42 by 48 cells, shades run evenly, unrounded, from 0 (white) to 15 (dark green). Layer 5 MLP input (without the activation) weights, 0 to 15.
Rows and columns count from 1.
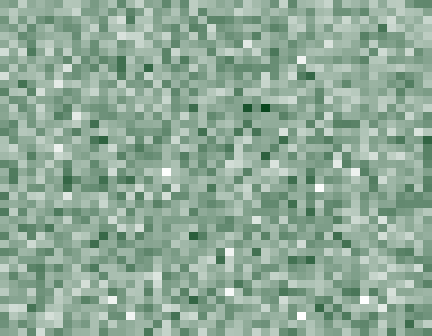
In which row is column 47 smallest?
17
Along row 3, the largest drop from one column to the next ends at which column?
16
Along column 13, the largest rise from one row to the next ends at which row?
39
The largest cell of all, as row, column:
14, 30
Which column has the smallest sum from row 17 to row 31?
40
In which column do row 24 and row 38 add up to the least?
41
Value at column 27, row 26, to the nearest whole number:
5
